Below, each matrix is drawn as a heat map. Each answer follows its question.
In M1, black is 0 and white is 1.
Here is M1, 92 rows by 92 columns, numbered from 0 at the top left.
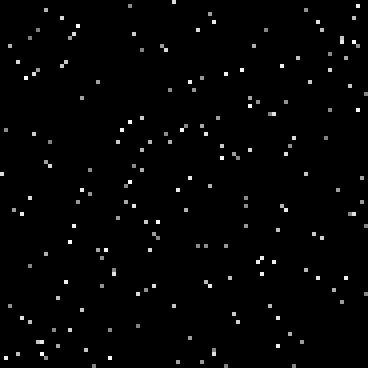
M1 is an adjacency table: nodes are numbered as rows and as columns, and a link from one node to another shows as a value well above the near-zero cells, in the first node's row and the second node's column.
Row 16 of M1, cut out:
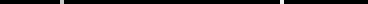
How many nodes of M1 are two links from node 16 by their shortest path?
2
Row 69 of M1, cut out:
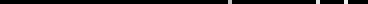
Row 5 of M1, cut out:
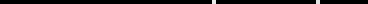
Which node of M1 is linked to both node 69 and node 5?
node 79
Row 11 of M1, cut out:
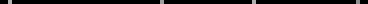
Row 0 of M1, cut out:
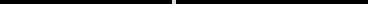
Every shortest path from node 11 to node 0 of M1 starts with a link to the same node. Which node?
node 2
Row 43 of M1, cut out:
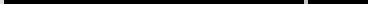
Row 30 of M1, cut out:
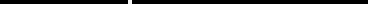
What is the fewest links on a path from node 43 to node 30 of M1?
7
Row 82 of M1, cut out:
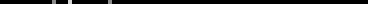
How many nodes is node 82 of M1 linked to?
3
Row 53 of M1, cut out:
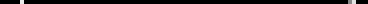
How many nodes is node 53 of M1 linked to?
3
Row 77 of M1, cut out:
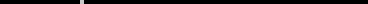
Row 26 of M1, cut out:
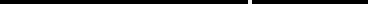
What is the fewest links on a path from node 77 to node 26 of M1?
4
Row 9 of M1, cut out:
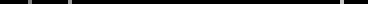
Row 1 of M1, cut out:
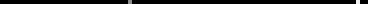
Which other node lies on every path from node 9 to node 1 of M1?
node 89
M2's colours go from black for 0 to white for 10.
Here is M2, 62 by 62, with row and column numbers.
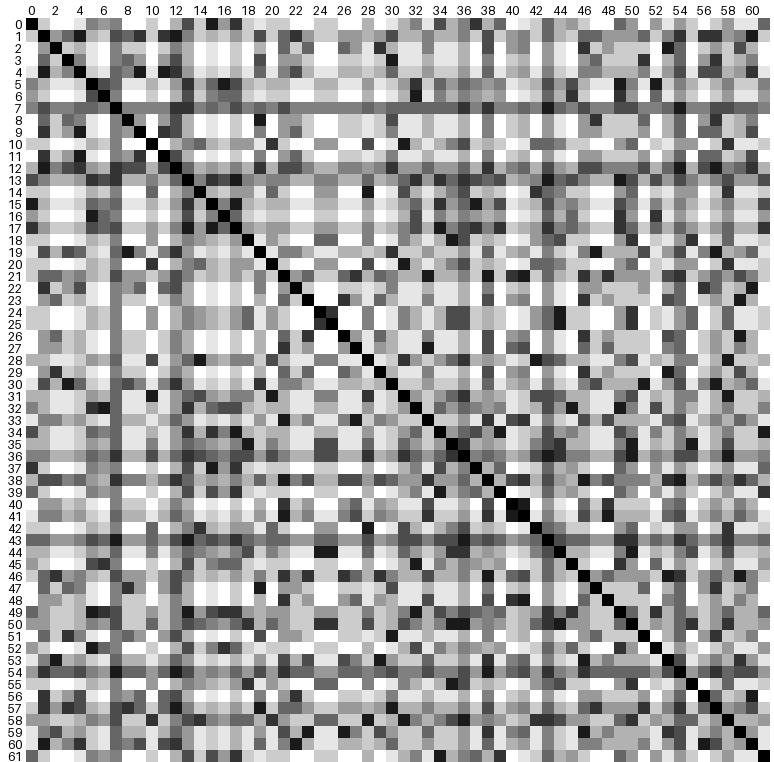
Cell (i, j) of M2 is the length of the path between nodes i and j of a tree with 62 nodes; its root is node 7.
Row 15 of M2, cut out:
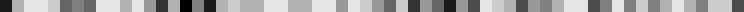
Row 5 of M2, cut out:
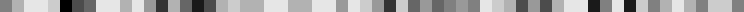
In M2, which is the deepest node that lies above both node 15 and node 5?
13
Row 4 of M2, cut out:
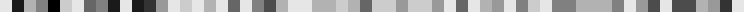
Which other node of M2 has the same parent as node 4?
60
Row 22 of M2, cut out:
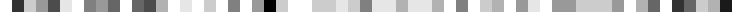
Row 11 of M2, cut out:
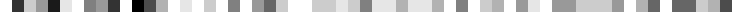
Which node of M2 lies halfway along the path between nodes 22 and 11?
1
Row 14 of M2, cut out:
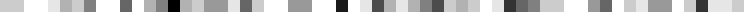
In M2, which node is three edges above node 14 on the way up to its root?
36
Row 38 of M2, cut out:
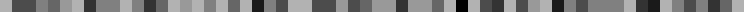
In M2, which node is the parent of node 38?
54
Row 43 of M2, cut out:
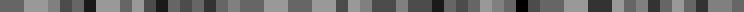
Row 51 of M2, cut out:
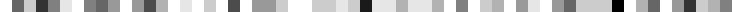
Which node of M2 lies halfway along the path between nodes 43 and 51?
12
